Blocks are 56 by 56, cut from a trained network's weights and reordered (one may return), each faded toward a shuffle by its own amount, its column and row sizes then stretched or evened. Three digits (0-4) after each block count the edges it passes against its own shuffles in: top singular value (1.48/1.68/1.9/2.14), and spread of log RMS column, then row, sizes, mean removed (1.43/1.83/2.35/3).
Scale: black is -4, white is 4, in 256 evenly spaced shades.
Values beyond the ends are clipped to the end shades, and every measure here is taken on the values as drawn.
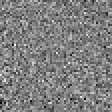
0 1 1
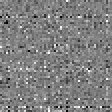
1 2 3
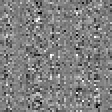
2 4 0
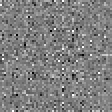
0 2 2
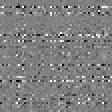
2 2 4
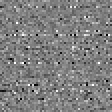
0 0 3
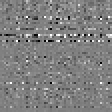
2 2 4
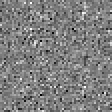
1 1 1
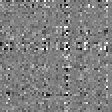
2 3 3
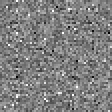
0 1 0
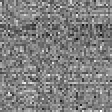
3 1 1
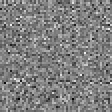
3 0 1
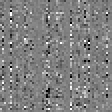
1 4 1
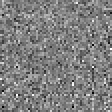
1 2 0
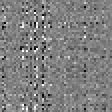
3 3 2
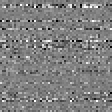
4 0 4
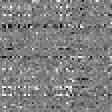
4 2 3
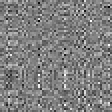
4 3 1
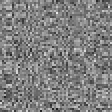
4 1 0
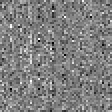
0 3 0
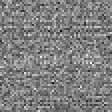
3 0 0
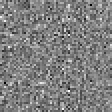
1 1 0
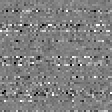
0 0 4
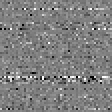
1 0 4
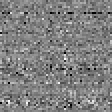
1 1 3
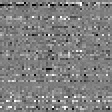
2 1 4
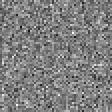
1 0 0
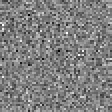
1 0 1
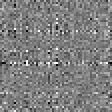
3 2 3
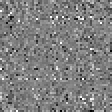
1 2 2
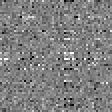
3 1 3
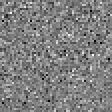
0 0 1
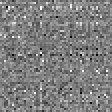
2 2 2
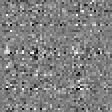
2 2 3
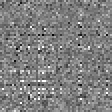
3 2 2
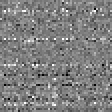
3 2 3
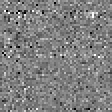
1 1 2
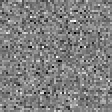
1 0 2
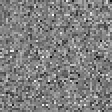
0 0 1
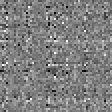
1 3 1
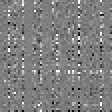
2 4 2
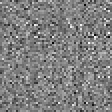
3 1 2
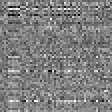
4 1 3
